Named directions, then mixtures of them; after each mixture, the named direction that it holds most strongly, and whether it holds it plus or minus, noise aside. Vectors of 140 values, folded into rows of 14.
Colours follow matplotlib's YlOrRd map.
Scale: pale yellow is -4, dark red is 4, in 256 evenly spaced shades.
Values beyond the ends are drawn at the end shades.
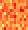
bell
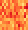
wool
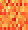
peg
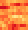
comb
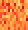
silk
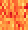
wool, plus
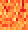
peg, minus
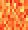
silk, minus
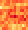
comb, minus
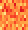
bell, plus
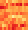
comb, plus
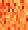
silk, plus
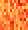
silk, minus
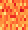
bell, plus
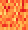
peg, minus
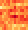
comb, minus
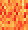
wool, plus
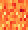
bell, plus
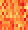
wool, minus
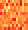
peg, plus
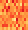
peg, minus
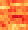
comb, minus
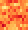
comb, minus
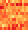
peg, plus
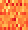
peg, plus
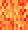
wool, minus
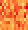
wool, plus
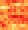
comb, minus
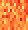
silk, minus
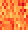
wool, minus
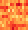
comb, plus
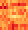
comb, plus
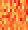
silk, minus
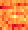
comb, plus
